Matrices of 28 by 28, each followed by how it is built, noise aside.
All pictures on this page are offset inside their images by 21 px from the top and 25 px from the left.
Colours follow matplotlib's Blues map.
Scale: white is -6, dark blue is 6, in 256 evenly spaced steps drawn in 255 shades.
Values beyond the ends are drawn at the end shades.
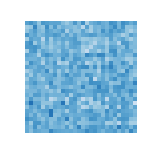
blocks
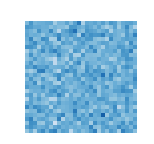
repeating rows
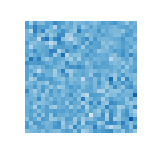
block diagonal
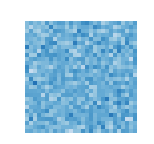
noise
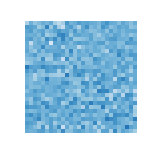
block diagonal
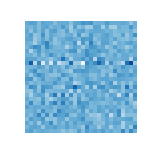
uneven rows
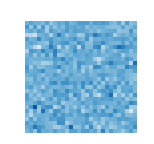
uneven rows
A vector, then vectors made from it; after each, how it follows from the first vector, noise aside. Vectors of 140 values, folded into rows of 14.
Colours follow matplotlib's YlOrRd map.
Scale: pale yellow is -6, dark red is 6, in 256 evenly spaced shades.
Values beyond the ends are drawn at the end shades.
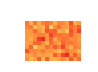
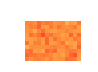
wrapped around, shrunk.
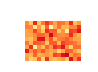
scaled up.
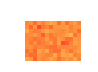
reversed, shrunk.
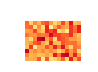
scaled up.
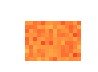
wrapped around, negated, shrunk.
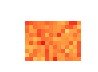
wrapped around.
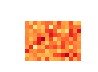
scaled up.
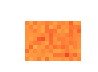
shrunk.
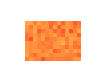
wrapped around, negated, shrunk.
